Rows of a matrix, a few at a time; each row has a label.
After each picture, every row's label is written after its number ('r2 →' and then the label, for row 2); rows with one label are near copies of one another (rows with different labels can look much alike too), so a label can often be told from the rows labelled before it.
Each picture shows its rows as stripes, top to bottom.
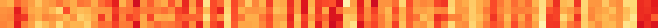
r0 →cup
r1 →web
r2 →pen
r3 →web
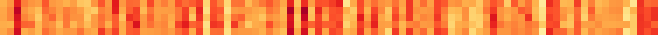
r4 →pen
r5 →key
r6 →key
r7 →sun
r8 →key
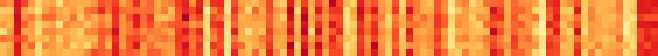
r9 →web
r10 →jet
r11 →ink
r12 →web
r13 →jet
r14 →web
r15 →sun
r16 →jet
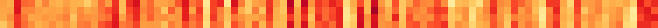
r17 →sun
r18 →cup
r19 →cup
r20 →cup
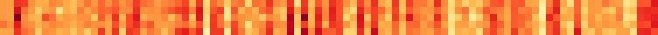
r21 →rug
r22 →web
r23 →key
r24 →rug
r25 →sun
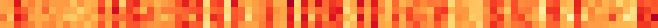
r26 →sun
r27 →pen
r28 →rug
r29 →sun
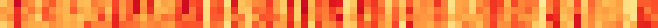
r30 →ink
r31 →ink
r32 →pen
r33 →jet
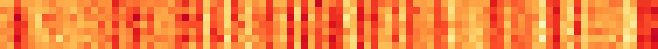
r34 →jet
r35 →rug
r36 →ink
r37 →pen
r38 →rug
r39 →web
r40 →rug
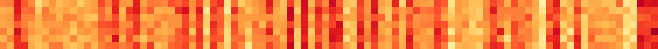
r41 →web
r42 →sun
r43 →key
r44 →cup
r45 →rug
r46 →pen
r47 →rug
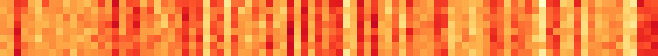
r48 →pen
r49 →ink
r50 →cup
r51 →cup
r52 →key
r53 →jet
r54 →rug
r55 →cup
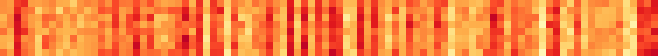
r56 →rug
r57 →web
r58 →ink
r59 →pen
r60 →rug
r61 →ink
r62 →ink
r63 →web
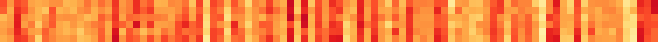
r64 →rug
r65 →rug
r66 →key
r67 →ink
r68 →pen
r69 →pen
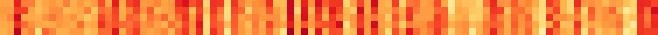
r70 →sun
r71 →rug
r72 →key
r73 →cup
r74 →key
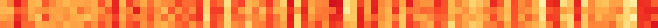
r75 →pen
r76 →cup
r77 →pen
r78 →rug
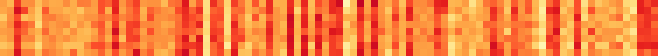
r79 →cup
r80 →pen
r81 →jet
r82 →sun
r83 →pen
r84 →sun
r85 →jet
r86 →ink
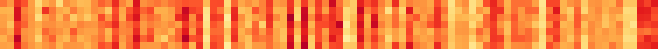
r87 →web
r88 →ink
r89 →sun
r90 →cup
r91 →ink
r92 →ink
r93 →key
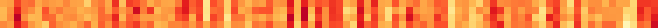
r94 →sun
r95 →ink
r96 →key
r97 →rug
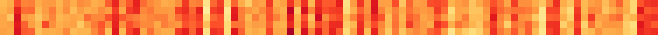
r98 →cup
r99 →sun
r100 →jet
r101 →pen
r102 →sun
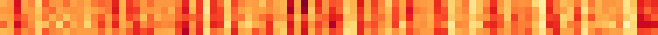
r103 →key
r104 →key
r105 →pen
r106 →web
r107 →ink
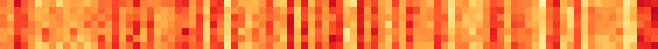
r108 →web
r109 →rug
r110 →rug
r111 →rug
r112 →ink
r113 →pen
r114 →web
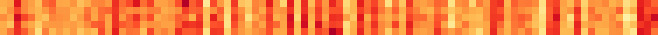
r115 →ink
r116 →jet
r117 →rug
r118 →jet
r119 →pen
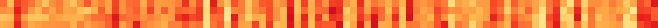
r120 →rug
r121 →pen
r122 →jet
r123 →cup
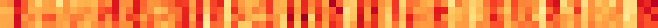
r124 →web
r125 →cup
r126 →key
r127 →ink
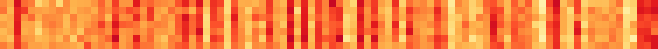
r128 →web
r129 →rug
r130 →ink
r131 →jet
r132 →jet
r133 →cup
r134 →rug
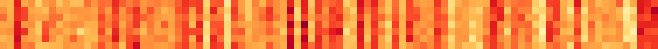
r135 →jet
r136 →rug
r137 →rug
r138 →key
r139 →pen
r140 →key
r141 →sun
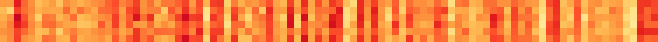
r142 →web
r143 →cup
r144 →ink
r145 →pen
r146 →web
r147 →ink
